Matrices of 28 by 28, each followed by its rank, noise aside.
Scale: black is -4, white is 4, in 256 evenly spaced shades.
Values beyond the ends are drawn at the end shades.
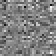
three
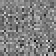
six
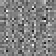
four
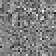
eight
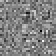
six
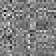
four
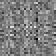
four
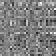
four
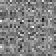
four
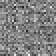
six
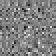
four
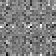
three
